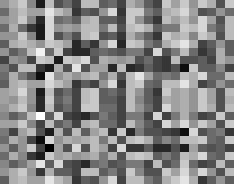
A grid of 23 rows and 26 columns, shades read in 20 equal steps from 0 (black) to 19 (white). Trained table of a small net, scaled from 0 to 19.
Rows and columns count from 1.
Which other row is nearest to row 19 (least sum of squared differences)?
9
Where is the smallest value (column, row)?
6, 19
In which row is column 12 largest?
17
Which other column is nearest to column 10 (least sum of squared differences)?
26
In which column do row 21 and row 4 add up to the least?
14
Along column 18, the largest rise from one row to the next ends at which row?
15
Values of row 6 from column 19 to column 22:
13 15 17 13
